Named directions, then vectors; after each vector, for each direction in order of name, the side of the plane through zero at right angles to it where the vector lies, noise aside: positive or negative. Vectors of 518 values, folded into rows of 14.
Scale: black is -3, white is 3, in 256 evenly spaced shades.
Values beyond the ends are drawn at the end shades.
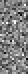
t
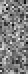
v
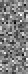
negative, negative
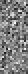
positive, negative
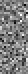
negative, negative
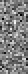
positive, positive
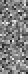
positive, negative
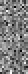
negative, positive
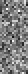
positive, negative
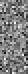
positive, positive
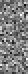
negative, negative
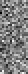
positive, negative
